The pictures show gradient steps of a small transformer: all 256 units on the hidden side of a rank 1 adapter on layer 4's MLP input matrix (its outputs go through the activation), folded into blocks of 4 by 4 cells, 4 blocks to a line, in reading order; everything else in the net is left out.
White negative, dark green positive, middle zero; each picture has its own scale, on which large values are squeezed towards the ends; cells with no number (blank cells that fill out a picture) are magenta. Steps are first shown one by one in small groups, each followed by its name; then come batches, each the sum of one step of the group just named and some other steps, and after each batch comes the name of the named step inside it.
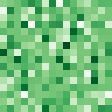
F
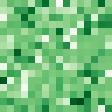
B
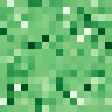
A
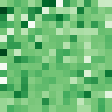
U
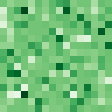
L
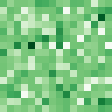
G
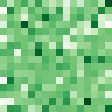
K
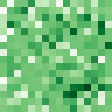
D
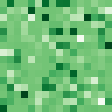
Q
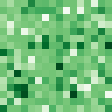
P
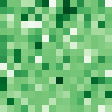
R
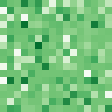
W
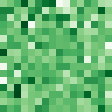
U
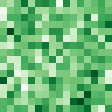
B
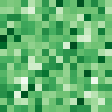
Q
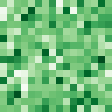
B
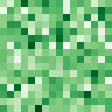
G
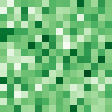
A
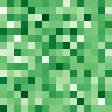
Q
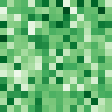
R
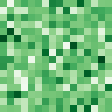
G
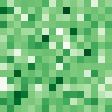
W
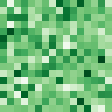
R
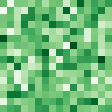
K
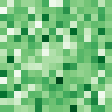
D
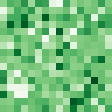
B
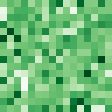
B
